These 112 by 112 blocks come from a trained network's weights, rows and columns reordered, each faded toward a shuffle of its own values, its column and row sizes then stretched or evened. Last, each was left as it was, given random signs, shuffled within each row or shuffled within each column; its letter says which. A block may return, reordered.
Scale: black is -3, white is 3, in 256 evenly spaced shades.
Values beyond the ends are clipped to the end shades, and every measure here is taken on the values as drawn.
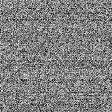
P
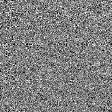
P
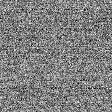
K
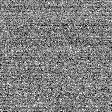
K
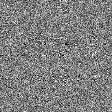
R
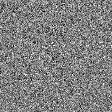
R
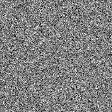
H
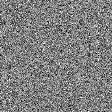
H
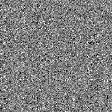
P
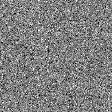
H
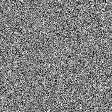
H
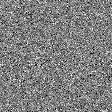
K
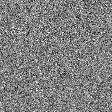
K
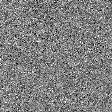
K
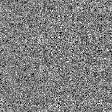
P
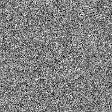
R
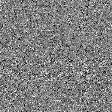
R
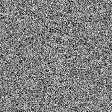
H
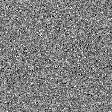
K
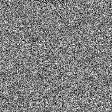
R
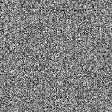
P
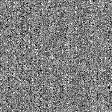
H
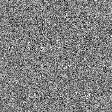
R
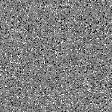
P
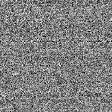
P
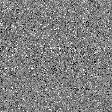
R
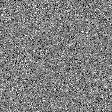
K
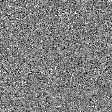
K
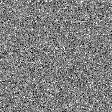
K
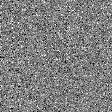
H
